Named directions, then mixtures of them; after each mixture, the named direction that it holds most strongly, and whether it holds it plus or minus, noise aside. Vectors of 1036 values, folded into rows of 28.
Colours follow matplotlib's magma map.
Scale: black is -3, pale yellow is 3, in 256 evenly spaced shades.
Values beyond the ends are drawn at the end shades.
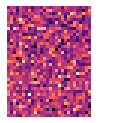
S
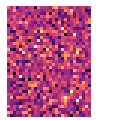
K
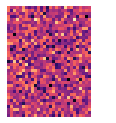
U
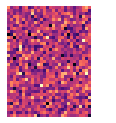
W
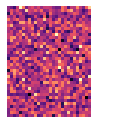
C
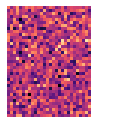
S, minus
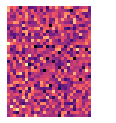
U, plus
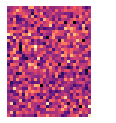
W, minus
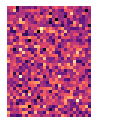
K, plus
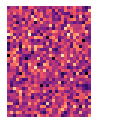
W, minus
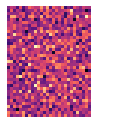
U, minus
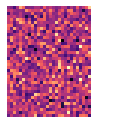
C, plus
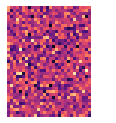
U, plus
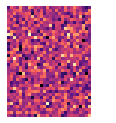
W, minus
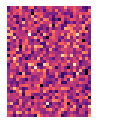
W, minus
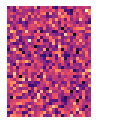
K, minus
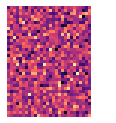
W, minus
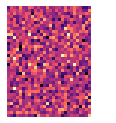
W, minus
